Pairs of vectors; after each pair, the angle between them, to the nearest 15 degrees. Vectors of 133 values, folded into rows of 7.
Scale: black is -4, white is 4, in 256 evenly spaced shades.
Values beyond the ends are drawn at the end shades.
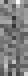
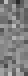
150 degrees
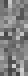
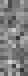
135 degrees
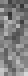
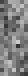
135 degrees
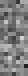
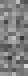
165 degrees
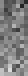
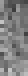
60 degrees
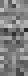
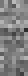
15 degrees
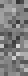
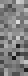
150 degrees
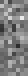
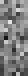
120 degrees
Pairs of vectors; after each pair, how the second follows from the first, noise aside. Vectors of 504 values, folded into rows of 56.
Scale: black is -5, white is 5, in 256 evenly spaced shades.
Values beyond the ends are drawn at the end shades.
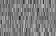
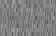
reversed, shrunk.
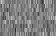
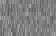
reversed, shrunk.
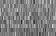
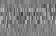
reversed, partly zeroed.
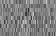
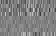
reversed, partly zeroed.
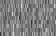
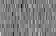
negated, partly zeroed.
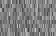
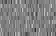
negated, partly zeroed.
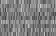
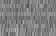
reversed, shrunk.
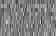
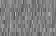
reversed, shrunk.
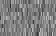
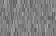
reversed, negated, shrunk.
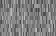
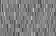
reversed, partly zeroed.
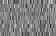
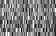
wrapped around, scaled up.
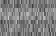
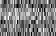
scaled up.
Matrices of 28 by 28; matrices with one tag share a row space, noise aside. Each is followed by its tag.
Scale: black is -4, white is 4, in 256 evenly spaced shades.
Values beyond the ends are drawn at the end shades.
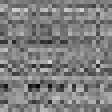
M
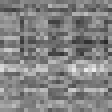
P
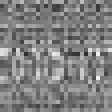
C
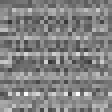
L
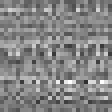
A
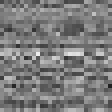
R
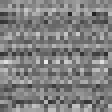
L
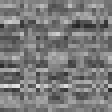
P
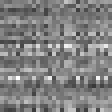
A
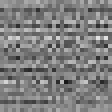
A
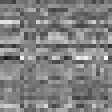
P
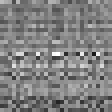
C
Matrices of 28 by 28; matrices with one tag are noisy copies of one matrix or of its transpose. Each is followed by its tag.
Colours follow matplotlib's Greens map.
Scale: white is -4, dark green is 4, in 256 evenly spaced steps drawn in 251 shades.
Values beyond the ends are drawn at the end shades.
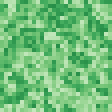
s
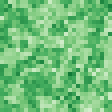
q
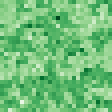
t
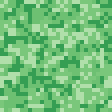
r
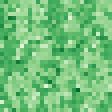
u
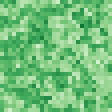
s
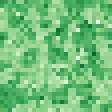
q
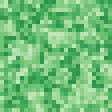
r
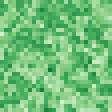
s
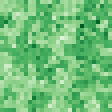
t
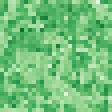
s
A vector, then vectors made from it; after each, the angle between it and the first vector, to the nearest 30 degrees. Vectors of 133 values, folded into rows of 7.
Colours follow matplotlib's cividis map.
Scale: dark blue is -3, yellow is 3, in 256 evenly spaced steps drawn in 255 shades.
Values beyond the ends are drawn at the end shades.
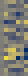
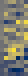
30 degrees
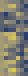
120 degrees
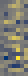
150 degrees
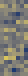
30 degrees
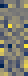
90 degrees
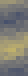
60 degrees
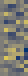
30 degrees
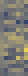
150 degrees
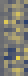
150 degrees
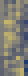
120 degrees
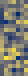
30 degrees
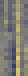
120 degrees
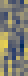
120 degrees
